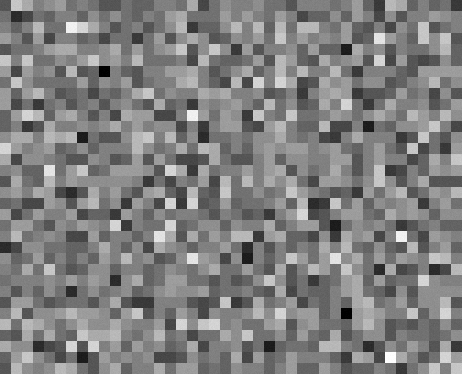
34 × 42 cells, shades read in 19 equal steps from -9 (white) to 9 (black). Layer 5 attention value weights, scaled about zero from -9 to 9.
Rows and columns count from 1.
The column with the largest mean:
29
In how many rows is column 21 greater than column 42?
14
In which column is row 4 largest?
13
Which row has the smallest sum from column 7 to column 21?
30
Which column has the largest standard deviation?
18
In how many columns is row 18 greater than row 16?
20
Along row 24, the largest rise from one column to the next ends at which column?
23
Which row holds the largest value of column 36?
16
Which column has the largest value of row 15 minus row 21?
11
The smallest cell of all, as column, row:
36, 33
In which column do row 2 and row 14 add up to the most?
37
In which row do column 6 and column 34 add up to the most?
32
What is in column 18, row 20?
0
